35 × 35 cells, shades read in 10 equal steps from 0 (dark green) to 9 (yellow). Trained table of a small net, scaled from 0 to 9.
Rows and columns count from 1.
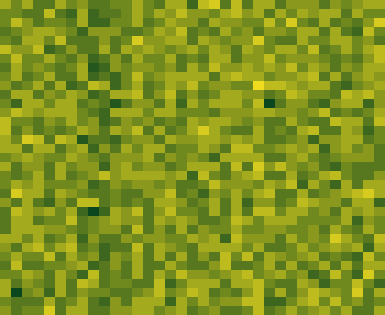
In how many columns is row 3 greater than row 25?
12
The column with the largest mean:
24
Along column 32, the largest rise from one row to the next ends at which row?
11
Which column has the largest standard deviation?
2
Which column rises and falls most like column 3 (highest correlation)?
6
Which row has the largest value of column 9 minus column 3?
10
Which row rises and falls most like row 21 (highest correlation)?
8
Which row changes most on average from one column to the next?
29
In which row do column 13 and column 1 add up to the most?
15
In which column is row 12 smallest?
25
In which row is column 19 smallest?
22
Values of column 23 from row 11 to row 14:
5 4 5 4
